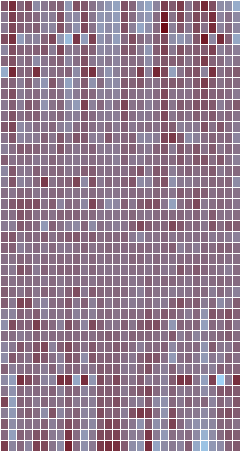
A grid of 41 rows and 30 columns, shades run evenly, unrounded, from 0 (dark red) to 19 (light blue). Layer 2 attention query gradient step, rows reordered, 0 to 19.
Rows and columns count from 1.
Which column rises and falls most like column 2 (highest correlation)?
21
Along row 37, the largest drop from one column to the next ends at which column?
3
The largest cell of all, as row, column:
35, 28
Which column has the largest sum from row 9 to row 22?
15
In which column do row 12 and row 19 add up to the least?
2
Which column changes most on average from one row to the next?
22
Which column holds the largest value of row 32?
26
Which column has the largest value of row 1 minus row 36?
19
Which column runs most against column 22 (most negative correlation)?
12
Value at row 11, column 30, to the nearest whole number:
10
